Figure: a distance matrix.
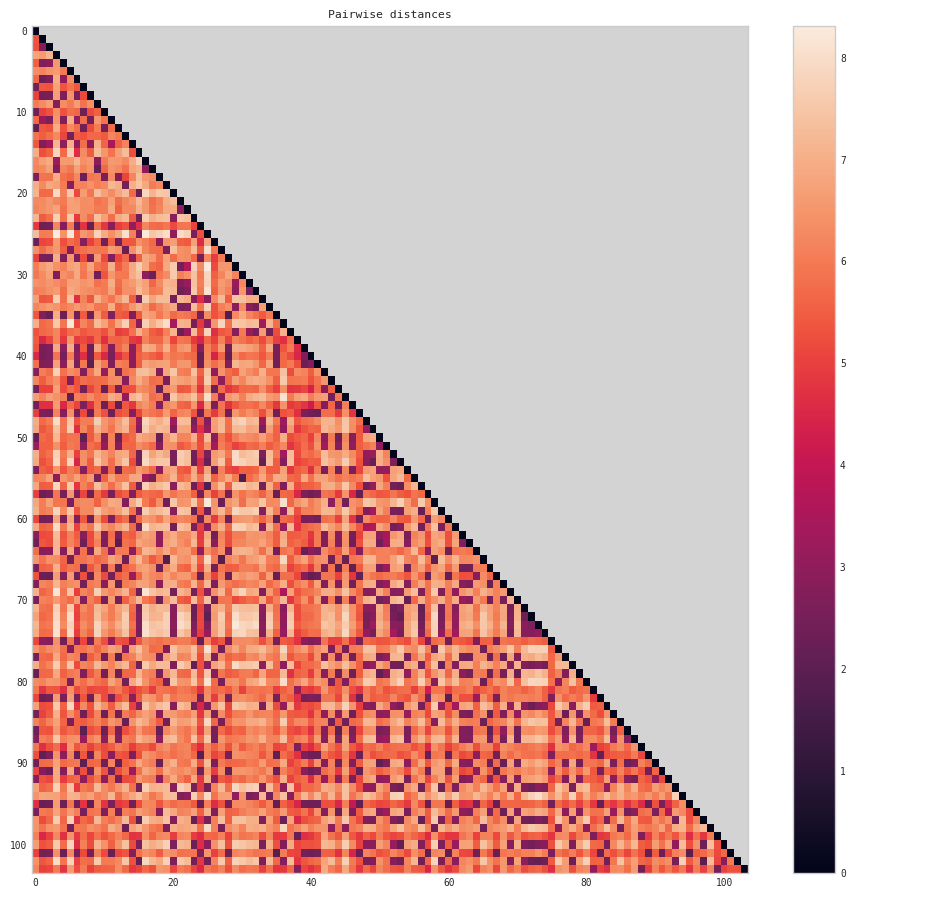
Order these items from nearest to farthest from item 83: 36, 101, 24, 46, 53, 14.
53, 36, 24, 14, 101, 46
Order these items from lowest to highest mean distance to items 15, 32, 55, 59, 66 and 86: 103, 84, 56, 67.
84, 56, 103, 67
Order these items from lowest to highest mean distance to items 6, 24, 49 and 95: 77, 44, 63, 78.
78, 44, 63, 77
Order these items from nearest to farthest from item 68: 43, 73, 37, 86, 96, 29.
96, 86, 37, 29, 43, 73
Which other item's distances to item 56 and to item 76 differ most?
25
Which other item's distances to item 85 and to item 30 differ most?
55
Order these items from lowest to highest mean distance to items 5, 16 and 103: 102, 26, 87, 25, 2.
26, 2, 87, 102, 25
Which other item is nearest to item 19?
65
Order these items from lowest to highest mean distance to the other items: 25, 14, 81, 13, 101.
101, 14, 81, 13, 25
